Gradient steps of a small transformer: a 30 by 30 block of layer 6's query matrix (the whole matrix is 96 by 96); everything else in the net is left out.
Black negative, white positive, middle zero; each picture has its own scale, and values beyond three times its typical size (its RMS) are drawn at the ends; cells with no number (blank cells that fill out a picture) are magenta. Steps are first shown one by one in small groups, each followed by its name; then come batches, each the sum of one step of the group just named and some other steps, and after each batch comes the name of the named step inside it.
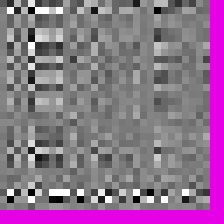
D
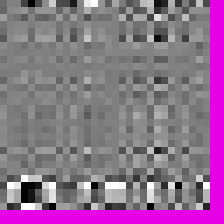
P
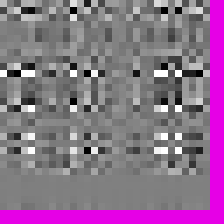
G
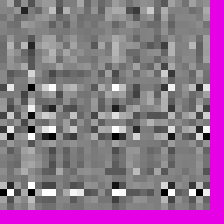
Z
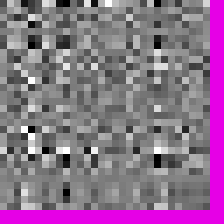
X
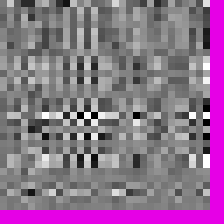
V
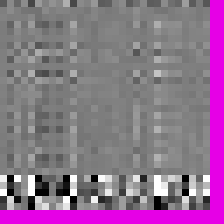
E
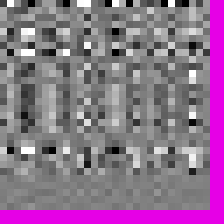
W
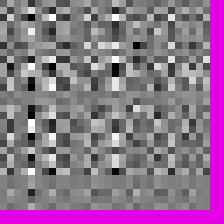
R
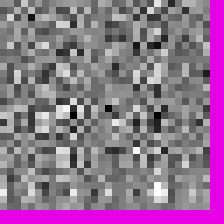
R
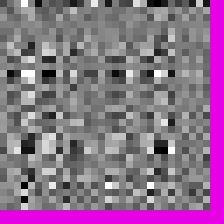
P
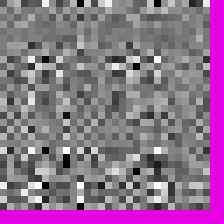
X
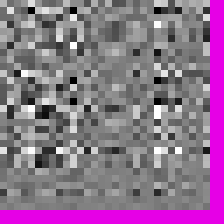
G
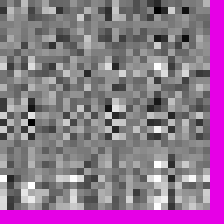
V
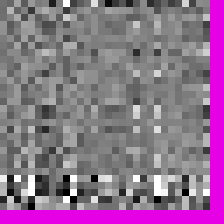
E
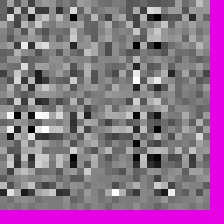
Z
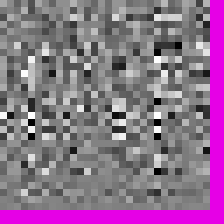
V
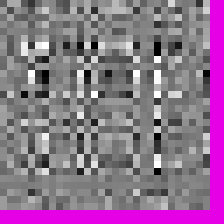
W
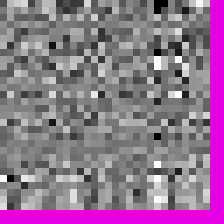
V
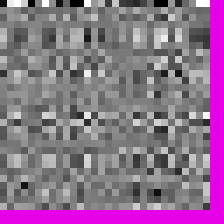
V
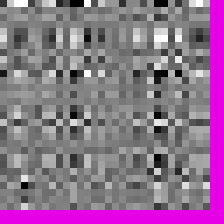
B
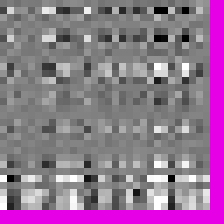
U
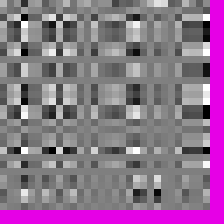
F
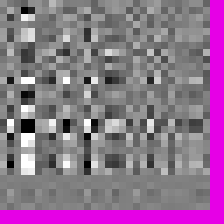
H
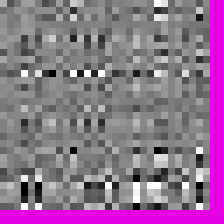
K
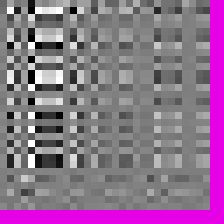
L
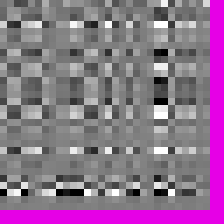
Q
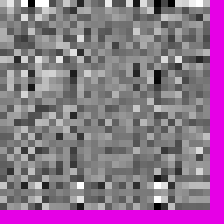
B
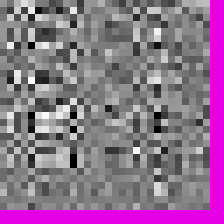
B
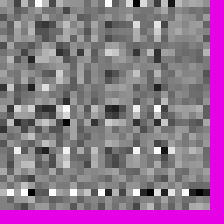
H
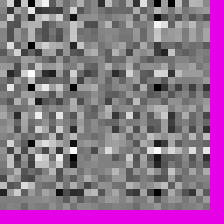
Q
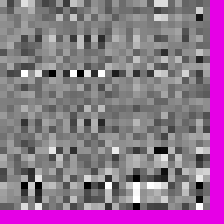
K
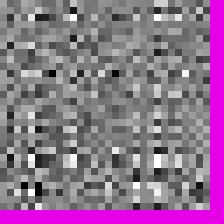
K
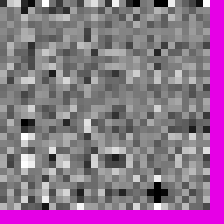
H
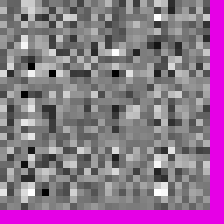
F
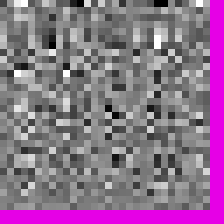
B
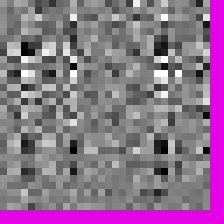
F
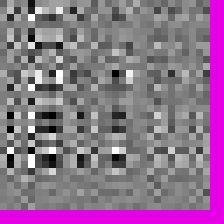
L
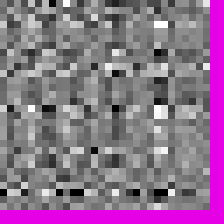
Q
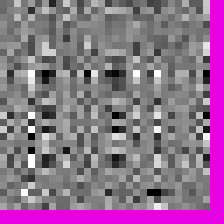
F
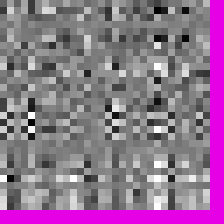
U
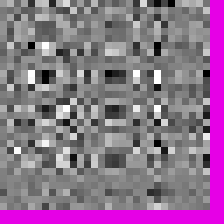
H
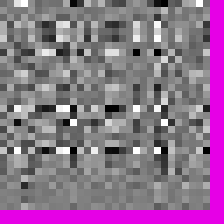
B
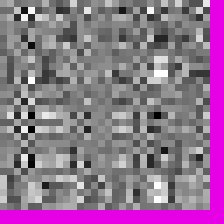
U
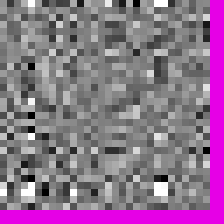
F
